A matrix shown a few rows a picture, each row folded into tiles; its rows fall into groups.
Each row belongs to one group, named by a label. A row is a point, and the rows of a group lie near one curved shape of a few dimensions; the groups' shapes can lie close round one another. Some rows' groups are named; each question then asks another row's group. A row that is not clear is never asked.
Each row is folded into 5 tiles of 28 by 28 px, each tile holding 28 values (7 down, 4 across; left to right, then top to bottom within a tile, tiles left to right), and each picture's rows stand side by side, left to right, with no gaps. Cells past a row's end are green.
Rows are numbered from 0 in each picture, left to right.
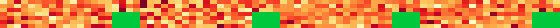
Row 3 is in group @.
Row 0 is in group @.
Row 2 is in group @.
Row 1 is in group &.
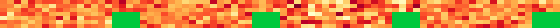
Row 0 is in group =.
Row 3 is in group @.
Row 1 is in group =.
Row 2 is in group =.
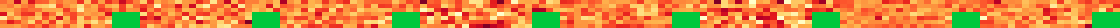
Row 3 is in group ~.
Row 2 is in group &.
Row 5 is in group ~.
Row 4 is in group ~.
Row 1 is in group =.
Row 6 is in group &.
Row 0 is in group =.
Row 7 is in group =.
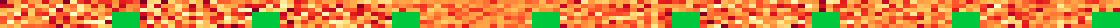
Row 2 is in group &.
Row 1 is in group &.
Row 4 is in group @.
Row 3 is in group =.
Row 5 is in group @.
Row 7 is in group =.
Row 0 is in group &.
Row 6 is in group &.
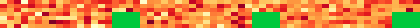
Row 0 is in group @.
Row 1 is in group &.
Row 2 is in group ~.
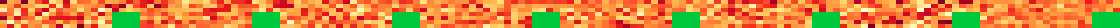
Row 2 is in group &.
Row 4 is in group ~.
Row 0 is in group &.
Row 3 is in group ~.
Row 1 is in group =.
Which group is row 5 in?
=
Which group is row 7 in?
=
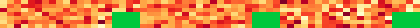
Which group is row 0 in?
@
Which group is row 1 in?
@
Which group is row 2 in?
~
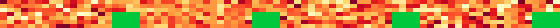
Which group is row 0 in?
~
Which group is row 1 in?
~
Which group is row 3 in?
~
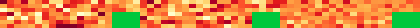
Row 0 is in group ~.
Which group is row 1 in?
=
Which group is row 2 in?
&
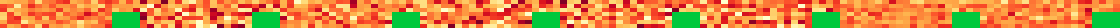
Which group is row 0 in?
=
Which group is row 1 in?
&
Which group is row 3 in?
~
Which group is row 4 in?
&
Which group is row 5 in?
@
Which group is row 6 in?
&
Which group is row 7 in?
@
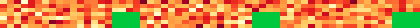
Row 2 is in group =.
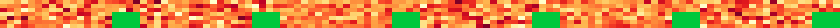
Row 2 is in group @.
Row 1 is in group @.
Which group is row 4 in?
~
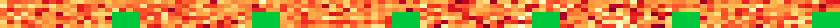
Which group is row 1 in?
@
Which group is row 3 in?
@
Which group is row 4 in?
&
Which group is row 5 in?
&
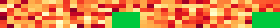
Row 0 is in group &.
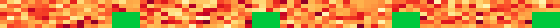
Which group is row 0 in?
@
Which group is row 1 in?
=
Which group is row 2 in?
&
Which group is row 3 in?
=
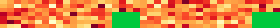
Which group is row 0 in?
@
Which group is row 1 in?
=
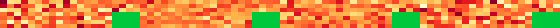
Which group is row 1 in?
=
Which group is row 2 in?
&
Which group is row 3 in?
@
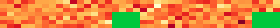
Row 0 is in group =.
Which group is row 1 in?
=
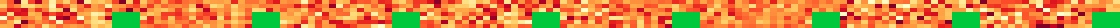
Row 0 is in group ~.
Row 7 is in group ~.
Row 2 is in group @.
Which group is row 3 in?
=
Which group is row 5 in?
=
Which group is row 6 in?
=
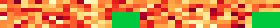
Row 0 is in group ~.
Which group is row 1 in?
&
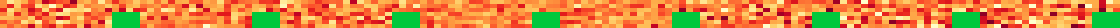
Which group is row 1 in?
~
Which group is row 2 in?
@
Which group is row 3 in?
&
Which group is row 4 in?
@
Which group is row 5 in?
~
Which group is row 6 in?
@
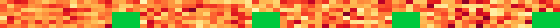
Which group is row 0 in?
=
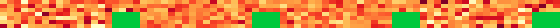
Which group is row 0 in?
@
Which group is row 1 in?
@
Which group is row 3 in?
&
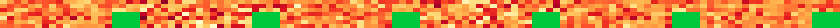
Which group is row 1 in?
&
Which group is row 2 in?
=
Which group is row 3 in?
=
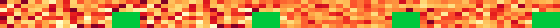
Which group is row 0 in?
&
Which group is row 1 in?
&
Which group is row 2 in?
~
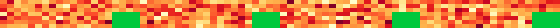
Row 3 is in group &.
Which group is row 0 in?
=
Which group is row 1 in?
&
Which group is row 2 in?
=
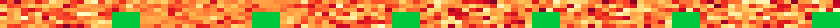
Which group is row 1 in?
@
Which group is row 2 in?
@
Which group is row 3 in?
=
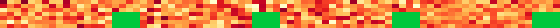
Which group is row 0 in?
&
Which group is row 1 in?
@
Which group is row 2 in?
@
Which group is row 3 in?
=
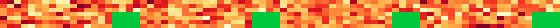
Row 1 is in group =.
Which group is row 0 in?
=
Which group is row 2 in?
@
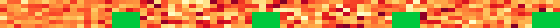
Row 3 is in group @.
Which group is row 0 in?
@
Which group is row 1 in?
=
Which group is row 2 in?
~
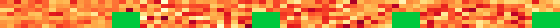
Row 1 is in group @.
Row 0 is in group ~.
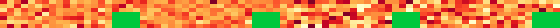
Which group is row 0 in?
&
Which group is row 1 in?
=
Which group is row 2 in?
~
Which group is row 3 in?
@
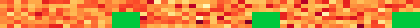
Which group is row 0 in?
&
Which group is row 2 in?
&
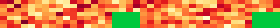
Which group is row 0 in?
=
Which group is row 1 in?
=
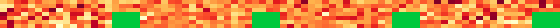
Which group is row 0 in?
&
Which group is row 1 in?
~
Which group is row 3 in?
=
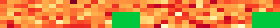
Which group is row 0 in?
=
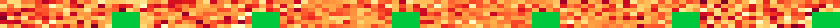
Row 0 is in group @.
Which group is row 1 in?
@
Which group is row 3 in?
@
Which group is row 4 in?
&
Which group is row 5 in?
&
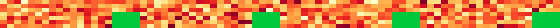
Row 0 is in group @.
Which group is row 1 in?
=
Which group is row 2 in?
~
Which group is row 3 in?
&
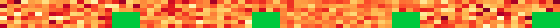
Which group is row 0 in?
@
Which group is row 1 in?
=
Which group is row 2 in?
&
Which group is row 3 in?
~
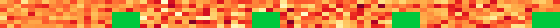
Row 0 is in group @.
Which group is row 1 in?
@
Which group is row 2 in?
&
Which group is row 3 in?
@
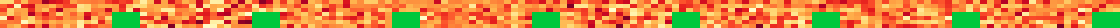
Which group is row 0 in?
=
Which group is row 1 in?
~
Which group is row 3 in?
~
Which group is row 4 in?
&
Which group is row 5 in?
&
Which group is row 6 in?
~
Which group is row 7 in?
&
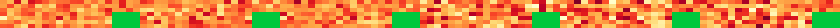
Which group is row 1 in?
~
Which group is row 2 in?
=
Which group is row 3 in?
@
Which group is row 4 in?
~
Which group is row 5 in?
&
